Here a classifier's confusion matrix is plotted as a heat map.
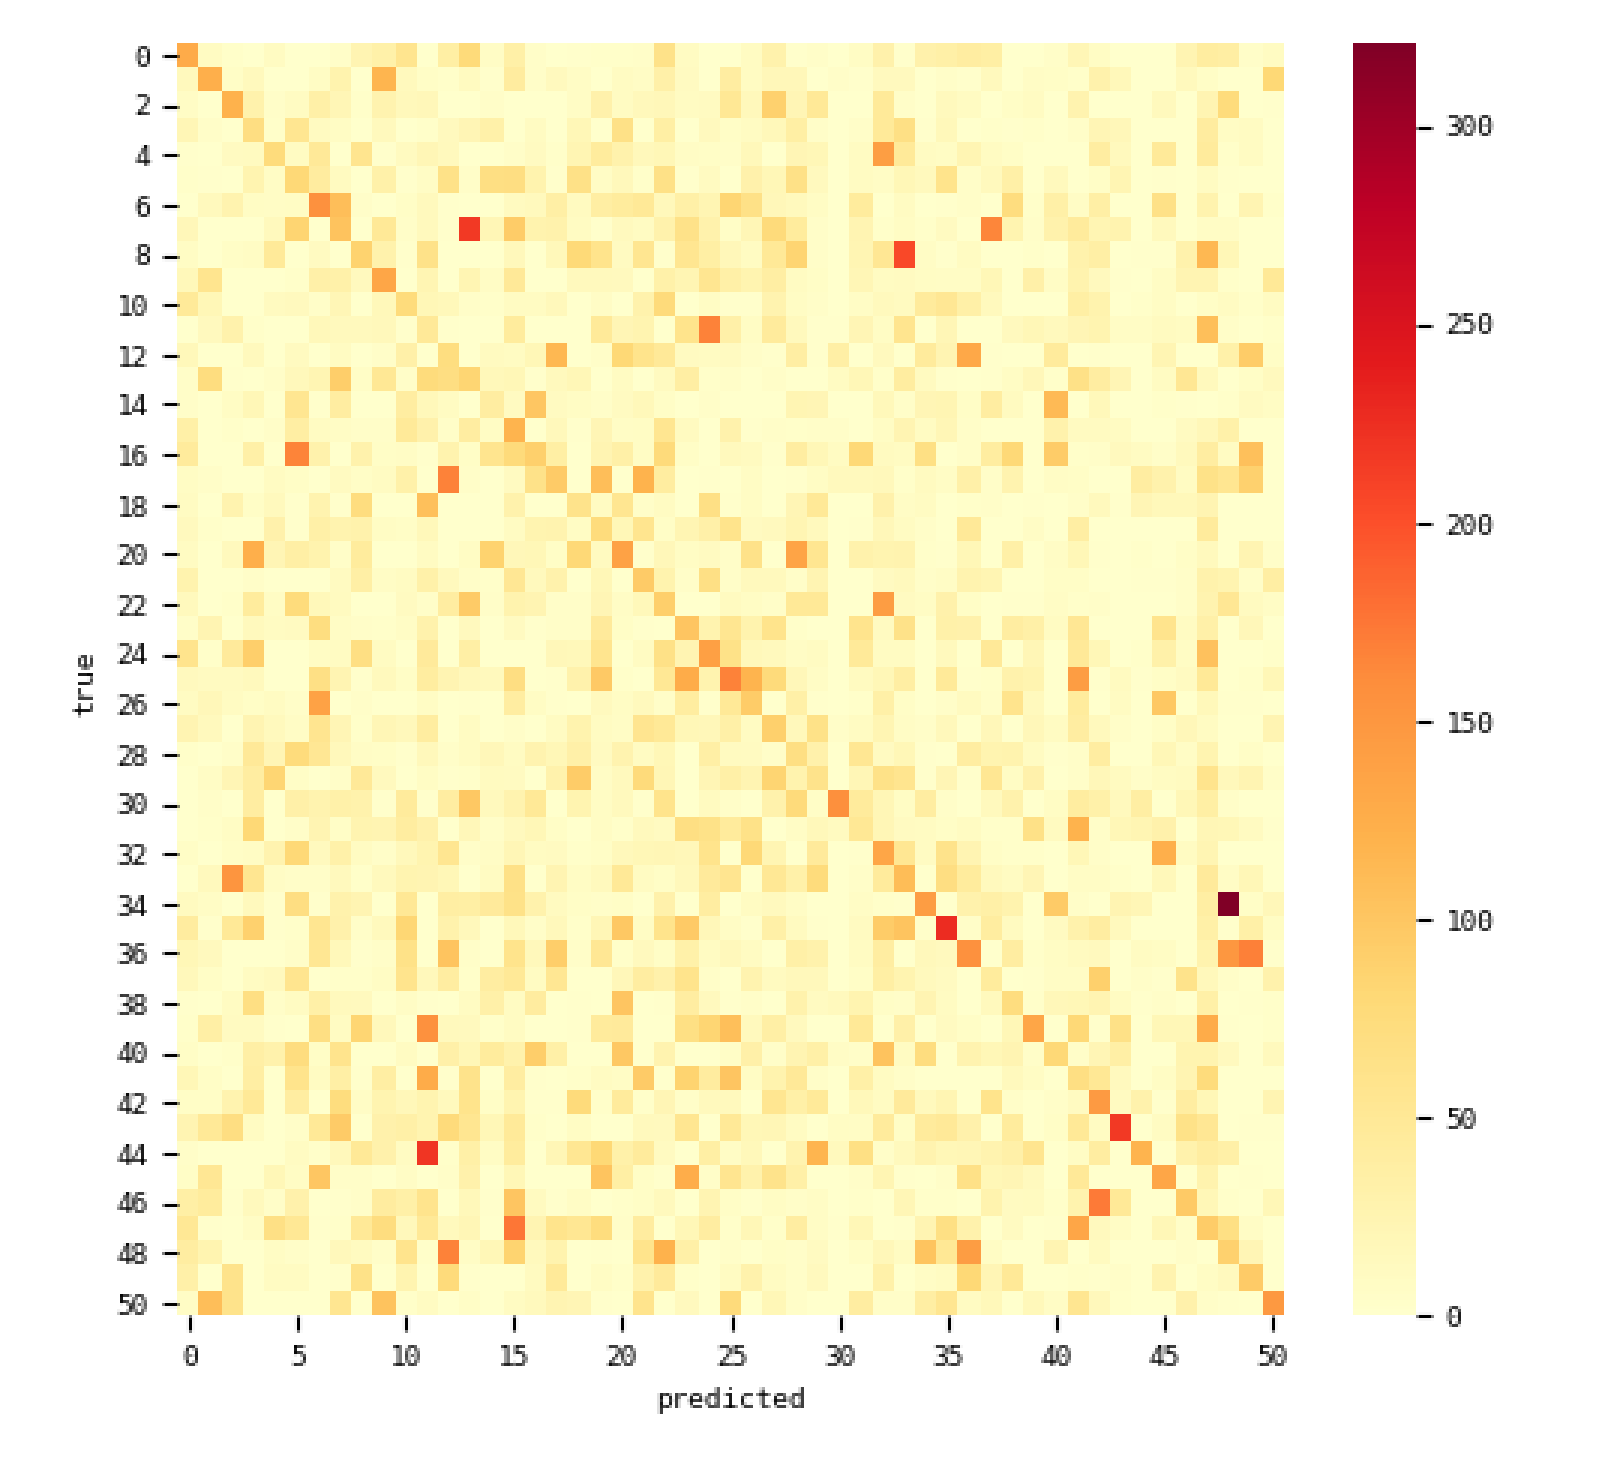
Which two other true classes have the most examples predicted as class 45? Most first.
32, 26
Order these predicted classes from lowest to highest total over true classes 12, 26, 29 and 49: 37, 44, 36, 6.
44, 37, 6, 36
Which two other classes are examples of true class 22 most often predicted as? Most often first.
32, 13
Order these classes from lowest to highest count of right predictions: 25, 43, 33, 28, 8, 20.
28, 8, 33, 20, 25, 43
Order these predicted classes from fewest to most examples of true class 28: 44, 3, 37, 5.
44, 37, 3, 5
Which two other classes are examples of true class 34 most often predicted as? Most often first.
48, 40
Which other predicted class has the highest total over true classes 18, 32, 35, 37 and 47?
15
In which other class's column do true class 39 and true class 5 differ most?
11
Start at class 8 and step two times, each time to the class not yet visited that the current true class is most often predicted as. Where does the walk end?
2
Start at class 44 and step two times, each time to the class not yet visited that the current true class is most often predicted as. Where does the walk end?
24
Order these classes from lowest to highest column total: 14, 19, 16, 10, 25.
14, 16, 10, 19, 25
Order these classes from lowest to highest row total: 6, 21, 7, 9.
21, 9, 6, 7
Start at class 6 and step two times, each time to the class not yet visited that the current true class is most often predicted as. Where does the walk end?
13
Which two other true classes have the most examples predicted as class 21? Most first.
17, 41
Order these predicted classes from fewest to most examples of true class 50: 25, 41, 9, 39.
39, 41, 25, 9
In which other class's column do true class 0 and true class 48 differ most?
12
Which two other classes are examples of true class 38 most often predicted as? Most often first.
20, 3
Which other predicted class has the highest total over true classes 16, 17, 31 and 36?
49
